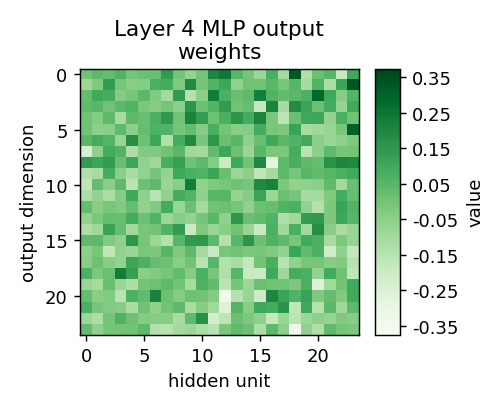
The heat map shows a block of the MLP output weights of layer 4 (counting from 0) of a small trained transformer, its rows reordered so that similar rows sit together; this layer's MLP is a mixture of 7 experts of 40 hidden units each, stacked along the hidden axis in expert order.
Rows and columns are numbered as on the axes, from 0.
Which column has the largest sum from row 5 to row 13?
23
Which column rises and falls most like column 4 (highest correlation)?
0
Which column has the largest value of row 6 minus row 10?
4
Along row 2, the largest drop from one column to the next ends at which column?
9
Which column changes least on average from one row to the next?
5
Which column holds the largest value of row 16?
18
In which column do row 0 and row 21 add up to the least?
22
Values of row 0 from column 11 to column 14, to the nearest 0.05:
0.2 0.25 0.05 0
